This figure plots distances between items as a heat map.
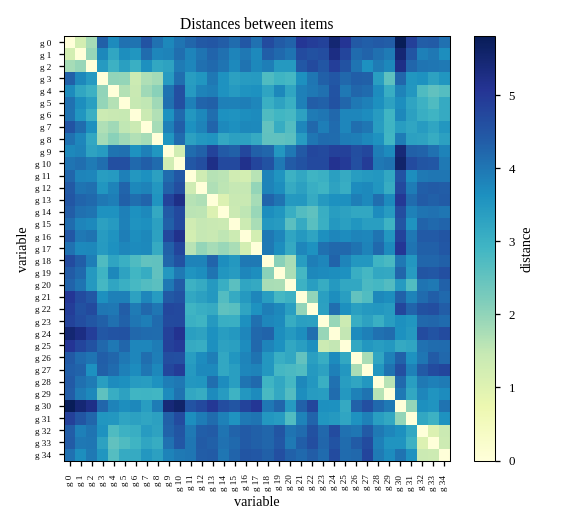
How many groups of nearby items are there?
11
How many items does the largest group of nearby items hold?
7
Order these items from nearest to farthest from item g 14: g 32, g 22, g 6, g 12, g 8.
g 12, g 22, g 8, g 6, g 32
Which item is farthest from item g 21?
g 0
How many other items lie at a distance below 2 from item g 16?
6
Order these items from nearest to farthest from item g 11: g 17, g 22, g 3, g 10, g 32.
g 17, g 22, g 3, g 32, g 10
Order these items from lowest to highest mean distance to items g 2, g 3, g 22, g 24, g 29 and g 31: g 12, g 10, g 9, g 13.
g 12, g 13, g 9, g 10
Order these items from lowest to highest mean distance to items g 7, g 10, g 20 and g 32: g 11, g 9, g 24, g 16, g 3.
g 3, g 9, g 11, g 16, g 24
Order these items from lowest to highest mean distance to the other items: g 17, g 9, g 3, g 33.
g 3, g 17, g 33, g 9
